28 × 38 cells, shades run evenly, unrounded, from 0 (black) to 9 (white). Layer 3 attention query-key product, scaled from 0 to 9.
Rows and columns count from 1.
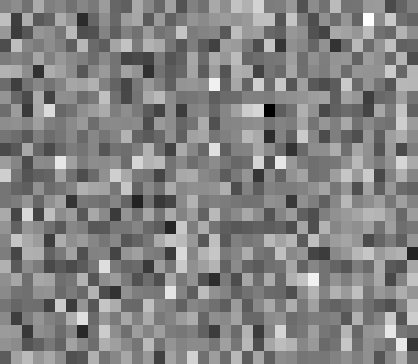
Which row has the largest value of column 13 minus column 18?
13
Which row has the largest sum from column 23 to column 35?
22
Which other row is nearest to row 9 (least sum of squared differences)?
11
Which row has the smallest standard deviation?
10
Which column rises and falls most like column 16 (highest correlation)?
29
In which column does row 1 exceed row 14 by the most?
24
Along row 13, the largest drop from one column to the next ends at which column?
25
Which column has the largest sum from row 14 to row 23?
17
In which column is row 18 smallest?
16
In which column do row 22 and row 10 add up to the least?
20
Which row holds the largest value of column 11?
14
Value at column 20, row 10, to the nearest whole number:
3
